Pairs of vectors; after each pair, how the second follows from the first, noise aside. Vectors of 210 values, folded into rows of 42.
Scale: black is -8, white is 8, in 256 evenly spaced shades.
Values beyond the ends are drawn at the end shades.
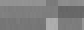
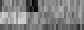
reversed, negated, scaled up.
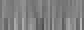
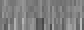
copied.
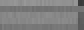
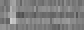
wrapped around, negated.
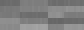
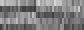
reversed, scaled up.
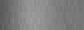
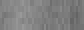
wrapped around, shrunk.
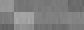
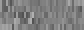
sign-scrambled.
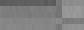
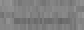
wrapped around, shrunk.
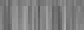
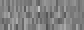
sign-scrambled.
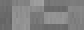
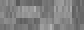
reversed.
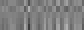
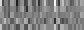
reversed, negated, scaled up.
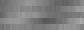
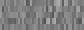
sign-scrambled.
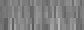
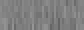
negated, shrunk.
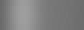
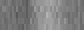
wrapped around.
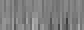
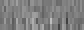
sign-scrambled.
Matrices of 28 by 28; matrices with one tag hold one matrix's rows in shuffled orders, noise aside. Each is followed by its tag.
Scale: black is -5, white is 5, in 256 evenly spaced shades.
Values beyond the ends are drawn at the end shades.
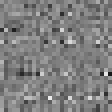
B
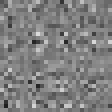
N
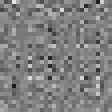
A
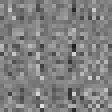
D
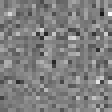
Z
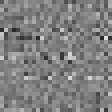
B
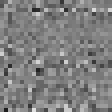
N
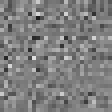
N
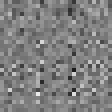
D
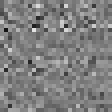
N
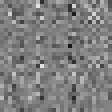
D
